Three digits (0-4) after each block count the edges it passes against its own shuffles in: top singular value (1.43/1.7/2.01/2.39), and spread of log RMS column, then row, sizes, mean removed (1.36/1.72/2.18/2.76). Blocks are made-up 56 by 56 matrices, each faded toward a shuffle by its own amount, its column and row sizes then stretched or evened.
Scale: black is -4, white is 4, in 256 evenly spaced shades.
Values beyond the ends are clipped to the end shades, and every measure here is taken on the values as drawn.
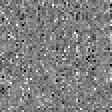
1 2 0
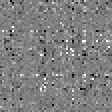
2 2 3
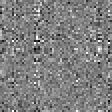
3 3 2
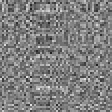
4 2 2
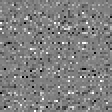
2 1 3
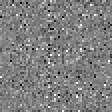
1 2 2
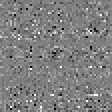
0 2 3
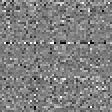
3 1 3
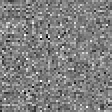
2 2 0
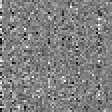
1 3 1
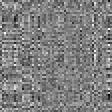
4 4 0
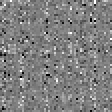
0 4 2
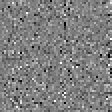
1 2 0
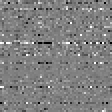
2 1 4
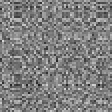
4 1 3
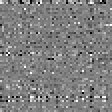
3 1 4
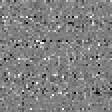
0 0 3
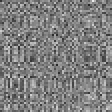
4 2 1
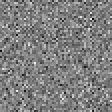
2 1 0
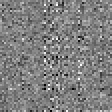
2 3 2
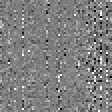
2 4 0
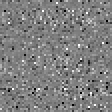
1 1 2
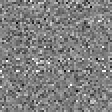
2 0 2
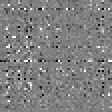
2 3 3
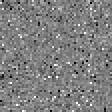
0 0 1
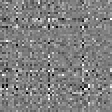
3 3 4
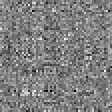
2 0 2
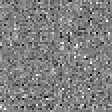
1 1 2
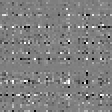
3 3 4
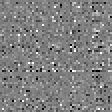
2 2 3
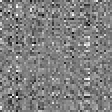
3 4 2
